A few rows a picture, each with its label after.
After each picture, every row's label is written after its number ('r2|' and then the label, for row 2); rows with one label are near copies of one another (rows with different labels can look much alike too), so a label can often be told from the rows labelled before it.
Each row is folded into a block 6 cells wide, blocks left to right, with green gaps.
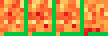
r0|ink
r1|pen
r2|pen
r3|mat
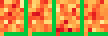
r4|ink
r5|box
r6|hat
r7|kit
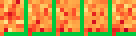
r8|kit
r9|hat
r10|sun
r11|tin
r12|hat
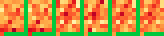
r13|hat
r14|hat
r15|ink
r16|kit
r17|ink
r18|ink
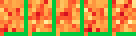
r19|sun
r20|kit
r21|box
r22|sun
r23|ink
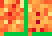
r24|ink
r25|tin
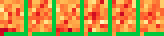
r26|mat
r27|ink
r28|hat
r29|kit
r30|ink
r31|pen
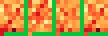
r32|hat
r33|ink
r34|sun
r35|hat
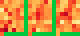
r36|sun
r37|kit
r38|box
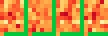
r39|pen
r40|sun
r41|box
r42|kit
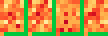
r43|pen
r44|ink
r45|tin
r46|box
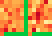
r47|sun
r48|kit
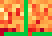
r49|mat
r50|hat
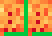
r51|tin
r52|tin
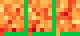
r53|hat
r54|sun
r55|box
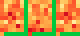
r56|pen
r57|hat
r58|pen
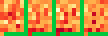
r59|pen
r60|mat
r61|mat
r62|tin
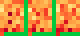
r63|tin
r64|sun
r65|hat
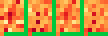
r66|kit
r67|tin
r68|kit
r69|tin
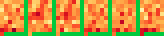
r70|hat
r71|box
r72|kit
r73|hat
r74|tin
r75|mat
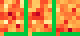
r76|pen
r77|box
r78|hat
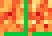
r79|box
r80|pen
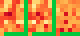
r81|box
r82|pen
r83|tin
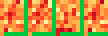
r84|kit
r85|ink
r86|mat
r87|kit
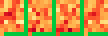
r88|box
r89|sun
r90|hat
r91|box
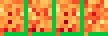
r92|tin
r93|sun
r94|tin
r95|ink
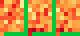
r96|ink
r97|mat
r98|sun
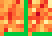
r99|kit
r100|ink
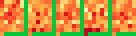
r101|ink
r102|tin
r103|pen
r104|mat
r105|pen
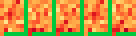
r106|kit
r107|mat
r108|hat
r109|kit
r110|hat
